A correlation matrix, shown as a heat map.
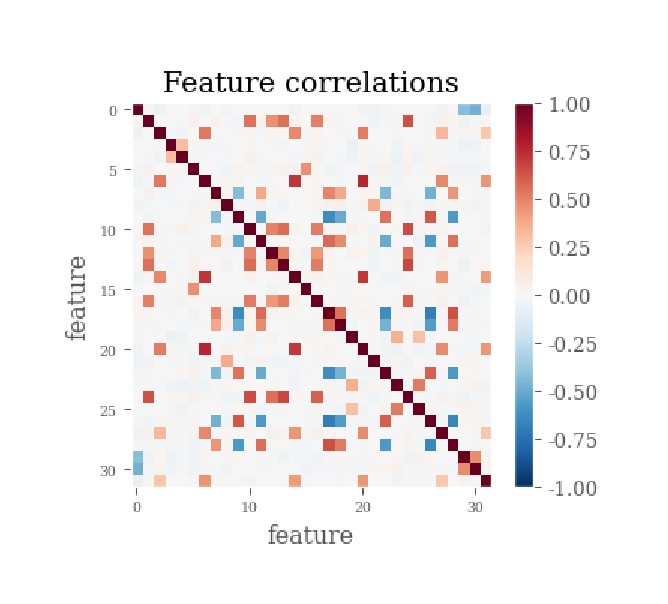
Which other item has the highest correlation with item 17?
28
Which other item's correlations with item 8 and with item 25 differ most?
23
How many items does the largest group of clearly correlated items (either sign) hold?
8
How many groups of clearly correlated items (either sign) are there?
8
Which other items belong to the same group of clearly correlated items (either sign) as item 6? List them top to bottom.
2, 14, 20, 27, 31
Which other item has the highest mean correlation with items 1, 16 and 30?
24
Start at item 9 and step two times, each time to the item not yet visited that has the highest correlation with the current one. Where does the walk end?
22
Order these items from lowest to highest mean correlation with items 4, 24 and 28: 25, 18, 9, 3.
9, 25, 3, 18
